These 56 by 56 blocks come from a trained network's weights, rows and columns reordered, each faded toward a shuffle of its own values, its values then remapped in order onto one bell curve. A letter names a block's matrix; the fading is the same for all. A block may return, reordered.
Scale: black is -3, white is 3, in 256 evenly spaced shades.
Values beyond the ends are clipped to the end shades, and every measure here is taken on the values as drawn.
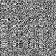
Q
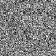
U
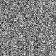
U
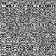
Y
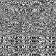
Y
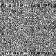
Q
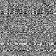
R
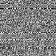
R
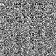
Q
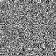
U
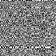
R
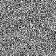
U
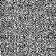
Q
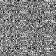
Q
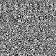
U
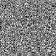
U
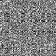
Q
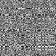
R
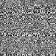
Y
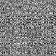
Y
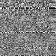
R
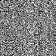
Q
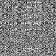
Q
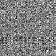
Q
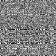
R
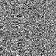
U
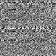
R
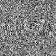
U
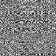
Y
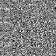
U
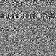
Y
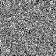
U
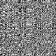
Q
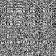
Q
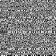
R
